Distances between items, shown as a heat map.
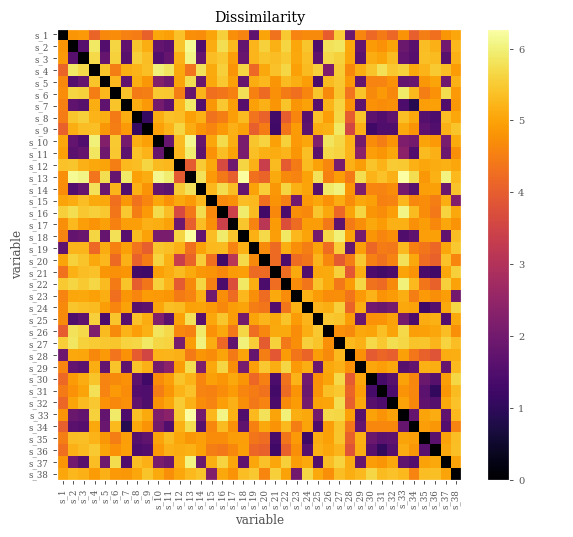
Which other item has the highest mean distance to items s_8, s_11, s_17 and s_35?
s_4
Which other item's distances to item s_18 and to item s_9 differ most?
s_8
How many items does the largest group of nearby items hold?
13
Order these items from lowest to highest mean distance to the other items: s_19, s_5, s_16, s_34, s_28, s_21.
s_34, s_5, s_21, s_28, s_19, s_16
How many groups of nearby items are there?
8
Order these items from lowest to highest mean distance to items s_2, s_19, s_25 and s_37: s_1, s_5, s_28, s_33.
s_5, s_33, s_1, s_28
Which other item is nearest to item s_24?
s_35
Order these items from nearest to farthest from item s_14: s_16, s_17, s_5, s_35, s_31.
s_5, s_31, s_35, s_17, s_16
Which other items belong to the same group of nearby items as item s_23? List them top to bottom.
s_15, s_38
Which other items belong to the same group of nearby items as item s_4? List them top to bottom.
s_26
